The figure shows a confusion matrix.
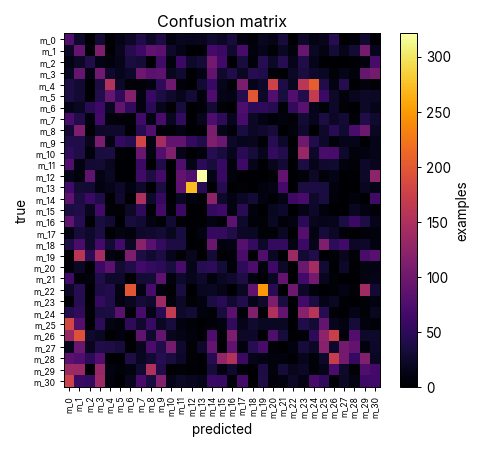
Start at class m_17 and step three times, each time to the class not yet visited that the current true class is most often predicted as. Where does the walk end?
m_7
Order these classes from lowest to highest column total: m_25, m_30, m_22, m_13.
m_22, m_13, m_30, m_25
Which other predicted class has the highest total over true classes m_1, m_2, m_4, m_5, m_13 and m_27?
m_24
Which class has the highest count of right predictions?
m_26
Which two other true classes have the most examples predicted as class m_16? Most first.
m_28, m_26
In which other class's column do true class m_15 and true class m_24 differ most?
m_10
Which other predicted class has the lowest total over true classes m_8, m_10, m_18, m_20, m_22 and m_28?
m_12
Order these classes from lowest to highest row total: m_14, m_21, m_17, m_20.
m_17, m_21, m_14, m_20
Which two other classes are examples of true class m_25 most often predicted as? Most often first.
m_0, m_1
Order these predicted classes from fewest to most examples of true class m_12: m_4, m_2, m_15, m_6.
m_6, m_4, m_15, m_2
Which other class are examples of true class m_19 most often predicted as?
m_1
